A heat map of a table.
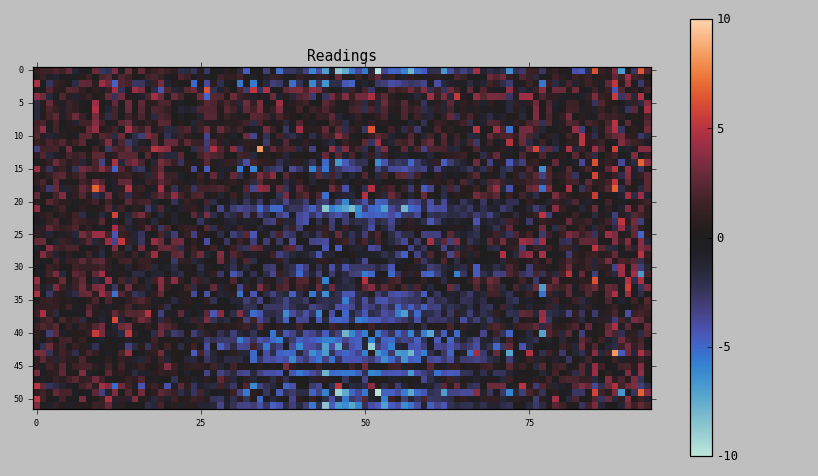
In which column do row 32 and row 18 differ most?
9
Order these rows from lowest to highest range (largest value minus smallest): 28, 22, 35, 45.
45, 35, 28, 22
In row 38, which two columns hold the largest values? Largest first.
12, 77
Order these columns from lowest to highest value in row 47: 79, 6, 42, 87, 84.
42, 79, 84, 6, 87
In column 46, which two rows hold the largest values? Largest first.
48, 10
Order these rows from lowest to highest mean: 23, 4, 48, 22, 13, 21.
21, 22, 23, 48, 13, 4
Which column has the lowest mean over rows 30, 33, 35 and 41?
47
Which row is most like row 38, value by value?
22
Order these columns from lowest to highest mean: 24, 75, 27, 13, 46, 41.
46, 41, 24, 27, 75, 13
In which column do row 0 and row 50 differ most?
52
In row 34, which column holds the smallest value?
44
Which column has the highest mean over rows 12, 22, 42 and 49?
92
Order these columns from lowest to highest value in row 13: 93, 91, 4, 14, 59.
59, 4, 93, 14, 91
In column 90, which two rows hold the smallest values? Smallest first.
37, 6
